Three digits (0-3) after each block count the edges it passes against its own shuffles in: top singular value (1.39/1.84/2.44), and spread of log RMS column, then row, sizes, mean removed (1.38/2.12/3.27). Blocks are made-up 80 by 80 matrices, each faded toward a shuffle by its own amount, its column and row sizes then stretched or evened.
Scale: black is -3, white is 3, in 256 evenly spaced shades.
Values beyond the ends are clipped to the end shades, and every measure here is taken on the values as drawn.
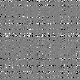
2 2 3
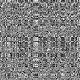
3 1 2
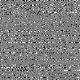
1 0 3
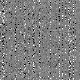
0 3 0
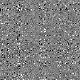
0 2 2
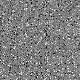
1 1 0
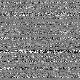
0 0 3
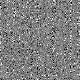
1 2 0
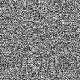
2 0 0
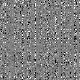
1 3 2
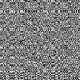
3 0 2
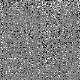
1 2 2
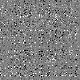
0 2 2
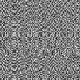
3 2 0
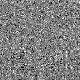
1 0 1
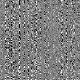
2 3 0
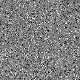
1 1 0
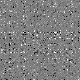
1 2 2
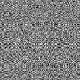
3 0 2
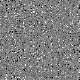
0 2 1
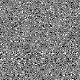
1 1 2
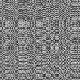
3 0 1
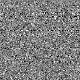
1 0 2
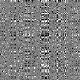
3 3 2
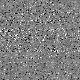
0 0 2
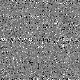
1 1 2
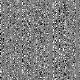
0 3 0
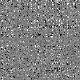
1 2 2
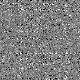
1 1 2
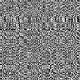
3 2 2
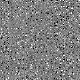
1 2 1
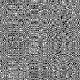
3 0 1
